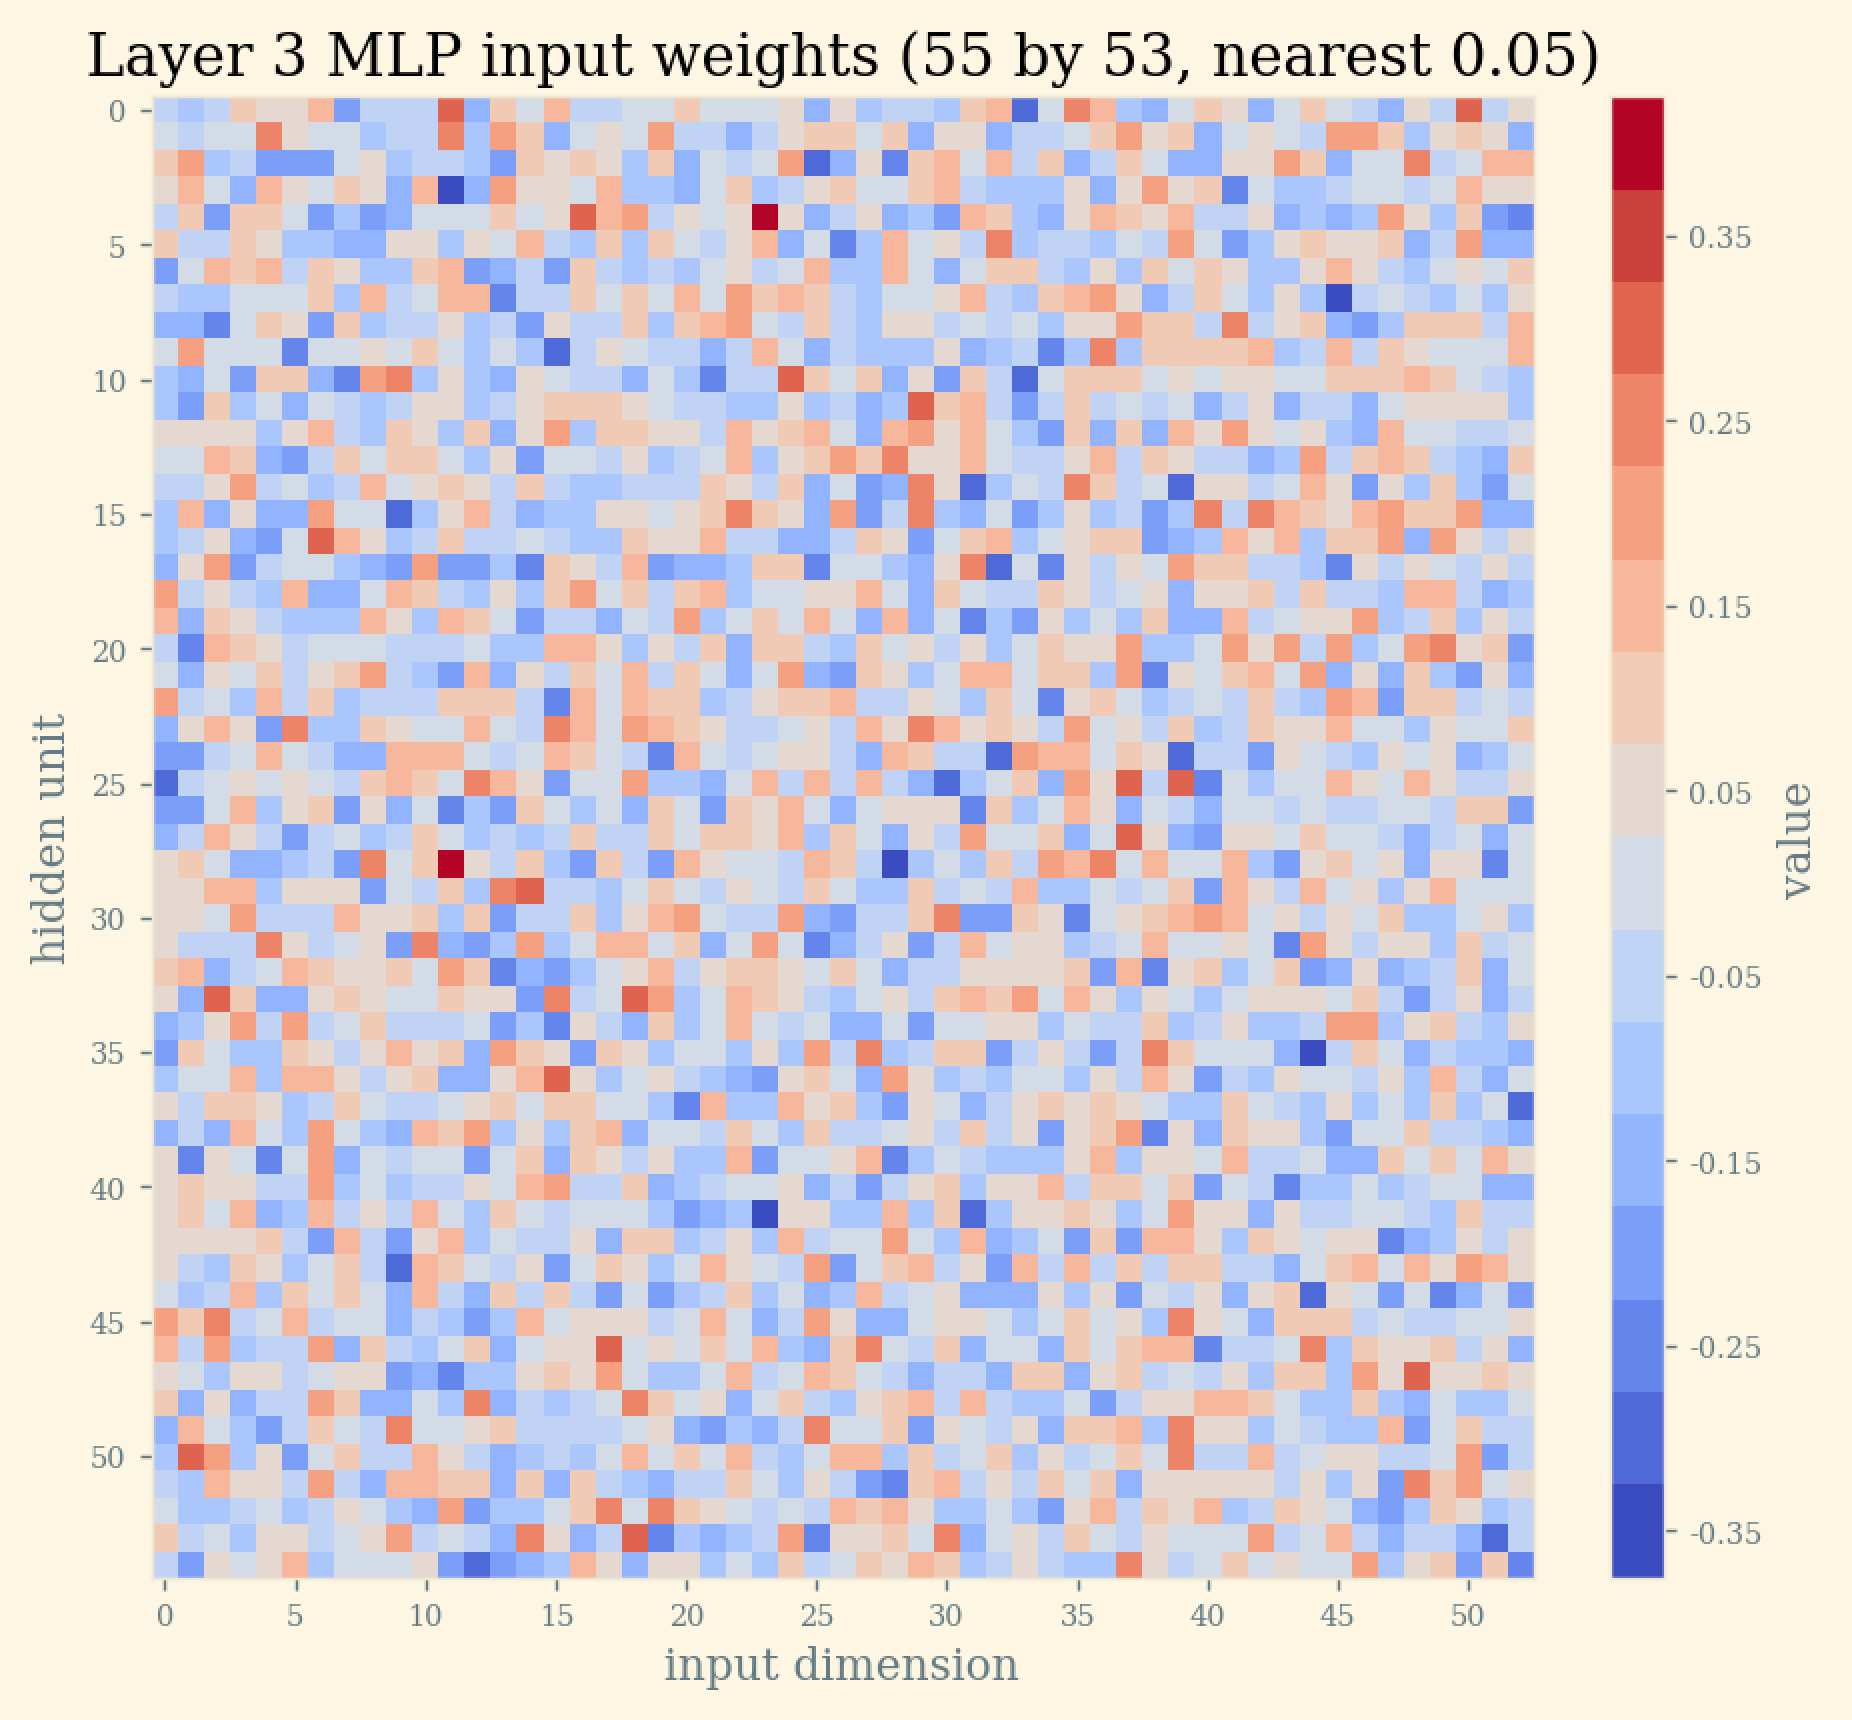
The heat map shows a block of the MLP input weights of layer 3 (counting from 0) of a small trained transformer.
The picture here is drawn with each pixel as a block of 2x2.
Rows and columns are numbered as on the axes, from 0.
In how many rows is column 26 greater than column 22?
19
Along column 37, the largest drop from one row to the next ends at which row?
26
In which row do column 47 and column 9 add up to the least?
42
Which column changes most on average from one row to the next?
25
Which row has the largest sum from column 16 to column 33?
23
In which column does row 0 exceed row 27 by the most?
35
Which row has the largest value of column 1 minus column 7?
28
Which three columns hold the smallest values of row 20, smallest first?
1, 52, 22
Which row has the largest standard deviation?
15
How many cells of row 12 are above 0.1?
10
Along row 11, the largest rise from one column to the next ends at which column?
29
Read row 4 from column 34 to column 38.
-0.15 0.05 0.15 0.1 0.05
